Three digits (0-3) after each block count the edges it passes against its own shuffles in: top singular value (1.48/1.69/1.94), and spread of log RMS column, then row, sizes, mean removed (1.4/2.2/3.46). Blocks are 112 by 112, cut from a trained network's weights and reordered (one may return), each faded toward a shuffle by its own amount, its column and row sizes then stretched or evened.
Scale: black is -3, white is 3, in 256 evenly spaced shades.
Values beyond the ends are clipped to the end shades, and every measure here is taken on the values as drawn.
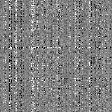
3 3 2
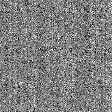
0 1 1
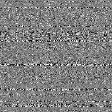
1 1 3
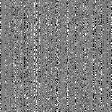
0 3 1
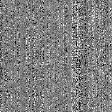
1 3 1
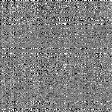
1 1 3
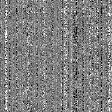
3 3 1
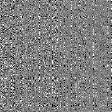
2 3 2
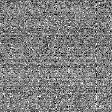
2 2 1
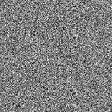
3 1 0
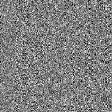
3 2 0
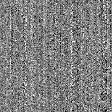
2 2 0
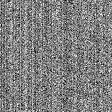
3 0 0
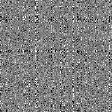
2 3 2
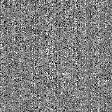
1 2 1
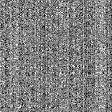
3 0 2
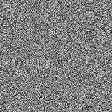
3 0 1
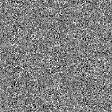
1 2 1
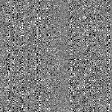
2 3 2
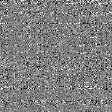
0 2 3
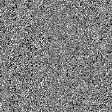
0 2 1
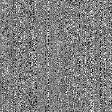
0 3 0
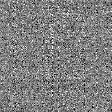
0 2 0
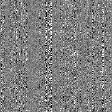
2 3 1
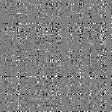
1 3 3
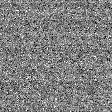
0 0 0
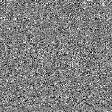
1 0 2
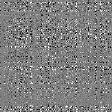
0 3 3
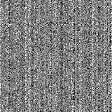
3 2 1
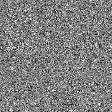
1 0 2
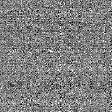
2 2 1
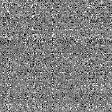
0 2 2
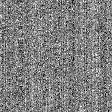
2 1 0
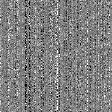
3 3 0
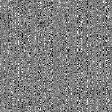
0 3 1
